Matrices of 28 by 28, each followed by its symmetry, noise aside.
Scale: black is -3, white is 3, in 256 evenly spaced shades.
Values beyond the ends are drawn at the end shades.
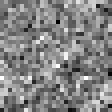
symmetric.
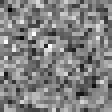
symmetric.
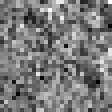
symmetric across the other diagonal.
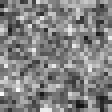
no symmetry.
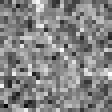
symmetric across the other diagonal.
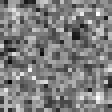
symmetric across the other diagonal.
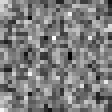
mirrored top to bottom.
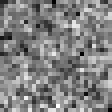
symmetric.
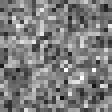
symmetric.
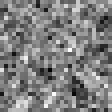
antisymmetric.
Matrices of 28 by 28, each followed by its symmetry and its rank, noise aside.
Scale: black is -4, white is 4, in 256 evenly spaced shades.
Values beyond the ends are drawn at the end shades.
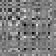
symmetric, rank two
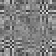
antisymmetric, rank two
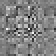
symmetric, rank three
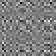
no symmetry, rank two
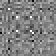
symmetric, rank four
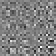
no symmetry, rank three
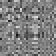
antisymmetric, rank four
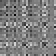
symmetric, rank two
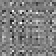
antisymmetric, rank two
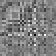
symmetric, rank three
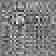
no symmetry, rank three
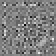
symmetric, rank four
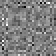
antisymmetric, rank four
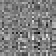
antisymmetric, rank four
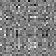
antisymmetric, rank four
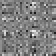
no symmetry, rank three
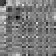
symmetric, rank three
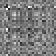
symmetric, rank three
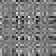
no symmetry, rank two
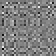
no symmetry, rank three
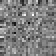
no symmetry, rank four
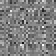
no symmetry, rank three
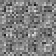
symmetric, rank three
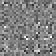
no symmetry, rank four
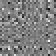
antisymmetric, rank four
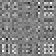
symmetric, rank two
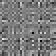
symmetric, rank three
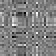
antisymmetric, rank two
